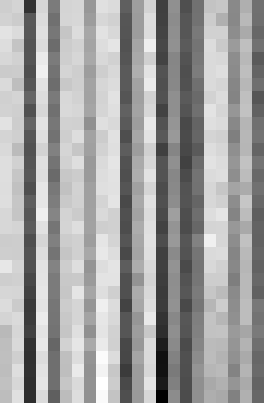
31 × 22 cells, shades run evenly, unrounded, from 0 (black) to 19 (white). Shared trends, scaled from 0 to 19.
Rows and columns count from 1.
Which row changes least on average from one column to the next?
15
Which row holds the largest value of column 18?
19
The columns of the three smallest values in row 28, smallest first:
14, 3, 11
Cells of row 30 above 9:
16
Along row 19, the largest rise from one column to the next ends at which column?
4
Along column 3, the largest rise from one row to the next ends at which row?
2
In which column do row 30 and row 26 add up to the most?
9
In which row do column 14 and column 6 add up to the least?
31
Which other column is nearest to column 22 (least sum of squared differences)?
5
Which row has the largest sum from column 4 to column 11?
21
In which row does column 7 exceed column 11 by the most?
29
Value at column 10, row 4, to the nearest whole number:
17
